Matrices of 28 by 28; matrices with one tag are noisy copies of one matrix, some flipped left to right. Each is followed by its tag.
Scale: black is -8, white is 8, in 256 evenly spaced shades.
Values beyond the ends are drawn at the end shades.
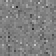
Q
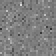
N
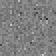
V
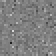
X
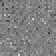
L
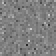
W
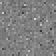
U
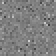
W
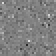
W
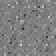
Q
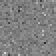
X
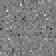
N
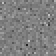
W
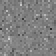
N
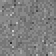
X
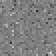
X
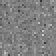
X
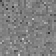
L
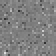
X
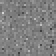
U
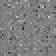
Q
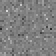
N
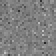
X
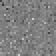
L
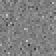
W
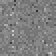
X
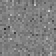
N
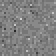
U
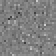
V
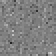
X
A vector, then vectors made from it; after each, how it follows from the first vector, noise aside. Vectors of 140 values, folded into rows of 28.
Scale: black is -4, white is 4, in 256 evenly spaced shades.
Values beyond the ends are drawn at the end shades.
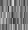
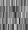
reversed.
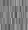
wrapped around, negated, shrunk.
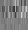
reversed, partly zeroed.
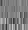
partly zeroed.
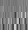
reversed, partly zeroed.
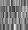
reversed.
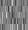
partly zeroed.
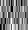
wrapped around, negated, scaled up.
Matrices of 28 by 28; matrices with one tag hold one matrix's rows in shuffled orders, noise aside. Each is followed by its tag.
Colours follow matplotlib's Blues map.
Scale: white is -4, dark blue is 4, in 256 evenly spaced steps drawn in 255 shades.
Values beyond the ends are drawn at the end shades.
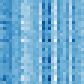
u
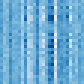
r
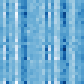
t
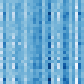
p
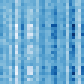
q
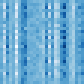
t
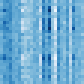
u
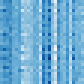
u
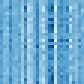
r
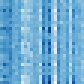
u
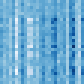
q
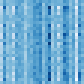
p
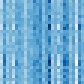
p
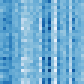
u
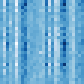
t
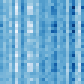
q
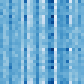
r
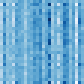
p
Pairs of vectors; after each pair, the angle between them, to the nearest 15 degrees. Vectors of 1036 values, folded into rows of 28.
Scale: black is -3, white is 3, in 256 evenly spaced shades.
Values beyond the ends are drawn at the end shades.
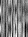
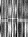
150 degrees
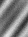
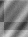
30 degrees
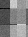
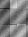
45 degrees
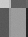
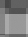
105 degrees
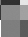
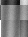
30 degrees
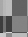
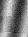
75 degrees
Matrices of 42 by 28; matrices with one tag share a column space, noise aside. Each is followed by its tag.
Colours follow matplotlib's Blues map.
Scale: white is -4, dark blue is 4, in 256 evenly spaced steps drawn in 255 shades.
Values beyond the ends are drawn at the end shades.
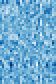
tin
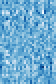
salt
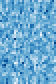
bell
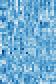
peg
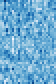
peg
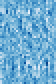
salt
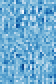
salt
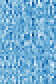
tin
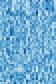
peg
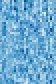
peg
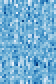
tin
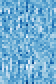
salt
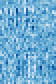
salt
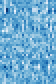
salt
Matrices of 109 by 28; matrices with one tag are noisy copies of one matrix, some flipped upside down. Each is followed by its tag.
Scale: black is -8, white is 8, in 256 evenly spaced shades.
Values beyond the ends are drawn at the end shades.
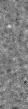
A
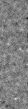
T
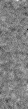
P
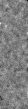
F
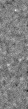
T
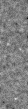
T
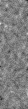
F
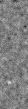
A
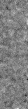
P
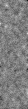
F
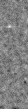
A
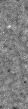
A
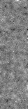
P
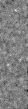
T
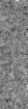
P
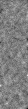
F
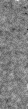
P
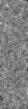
F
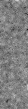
P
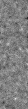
T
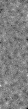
F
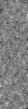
F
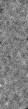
F
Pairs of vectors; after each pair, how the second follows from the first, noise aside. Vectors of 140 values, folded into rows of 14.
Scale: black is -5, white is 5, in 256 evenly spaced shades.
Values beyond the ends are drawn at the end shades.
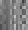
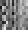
reversed, negated, scaled up.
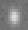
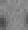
wrapped around, negated, shrunk.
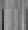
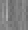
wrapped around, negated, shrunk.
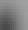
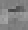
wrapped around, partly zeroed.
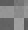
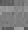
partly zeroed.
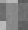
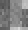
reversed.
